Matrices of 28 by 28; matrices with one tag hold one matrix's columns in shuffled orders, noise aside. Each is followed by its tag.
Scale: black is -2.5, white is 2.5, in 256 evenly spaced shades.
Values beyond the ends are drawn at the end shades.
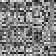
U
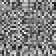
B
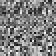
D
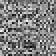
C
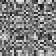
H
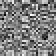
H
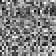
D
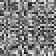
B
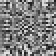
B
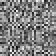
U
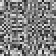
B
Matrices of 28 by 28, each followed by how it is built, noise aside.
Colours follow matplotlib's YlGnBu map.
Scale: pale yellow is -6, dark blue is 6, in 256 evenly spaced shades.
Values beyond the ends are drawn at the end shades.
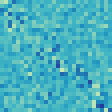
banded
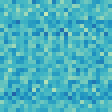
repeating columns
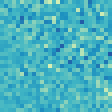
upper triangular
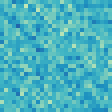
Toeplitz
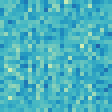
blocks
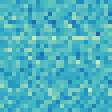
repeating columns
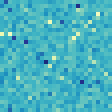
sparse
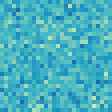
repeating columns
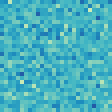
repeating columns
